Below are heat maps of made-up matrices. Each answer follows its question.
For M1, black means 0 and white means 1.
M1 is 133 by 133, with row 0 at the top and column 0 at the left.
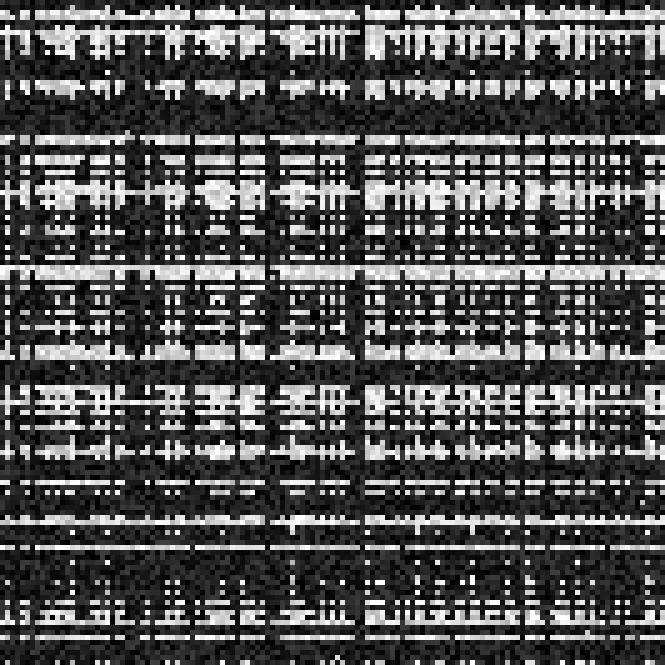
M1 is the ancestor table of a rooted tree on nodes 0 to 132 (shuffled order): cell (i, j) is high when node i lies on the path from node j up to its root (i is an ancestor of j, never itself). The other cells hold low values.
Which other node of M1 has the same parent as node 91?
102
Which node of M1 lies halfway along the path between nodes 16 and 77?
31
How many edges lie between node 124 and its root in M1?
9
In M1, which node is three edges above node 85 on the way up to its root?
69
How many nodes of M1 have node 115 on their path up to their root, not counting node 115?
5
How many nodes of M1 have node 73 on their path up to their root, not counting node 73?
8
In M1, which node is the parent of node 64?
116
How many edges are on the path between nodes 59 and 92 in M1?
8
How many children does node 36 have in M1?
4
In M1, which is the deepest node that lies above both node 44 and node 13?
84
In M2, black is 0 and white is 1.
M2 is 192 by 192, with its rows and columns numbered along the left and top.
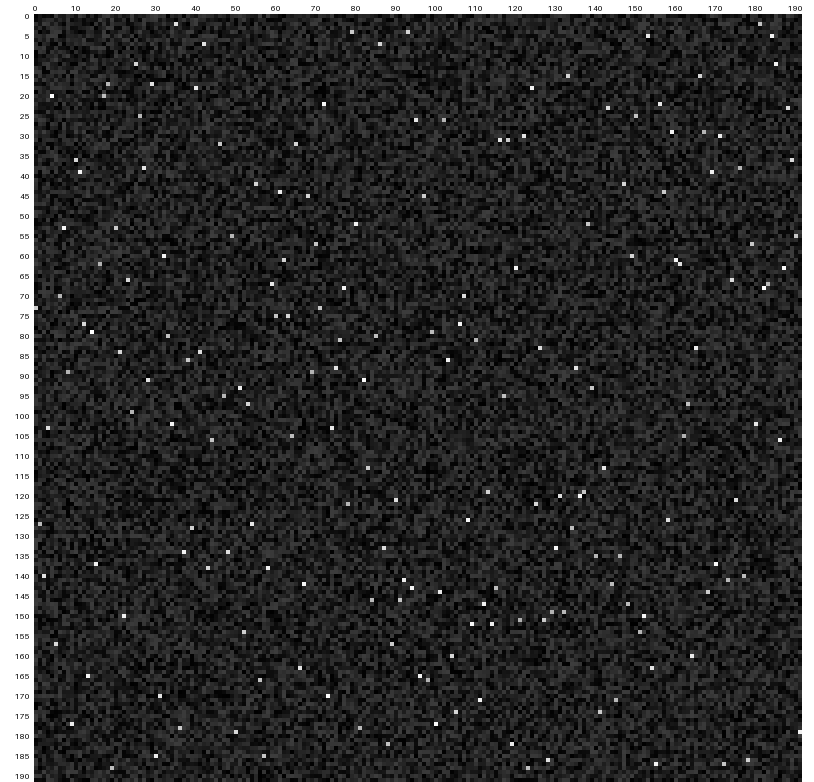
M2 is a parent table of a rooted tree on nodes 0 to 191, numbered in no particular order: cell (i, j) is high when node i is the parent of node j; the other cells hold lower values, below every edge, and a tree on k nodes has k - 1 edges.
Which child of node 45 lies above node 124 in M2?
97
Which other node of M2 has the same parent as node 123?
19
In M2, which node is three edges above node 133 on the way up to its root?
119
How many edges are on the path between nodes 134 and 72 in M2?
9
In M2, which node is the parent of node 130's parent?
15
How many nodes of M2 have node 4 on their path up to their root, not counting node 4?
7
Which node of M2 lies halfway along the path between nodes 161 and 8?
44
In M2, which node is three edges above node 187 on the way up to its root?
88
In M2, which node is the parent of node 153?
5
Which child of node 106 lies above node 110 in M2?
186
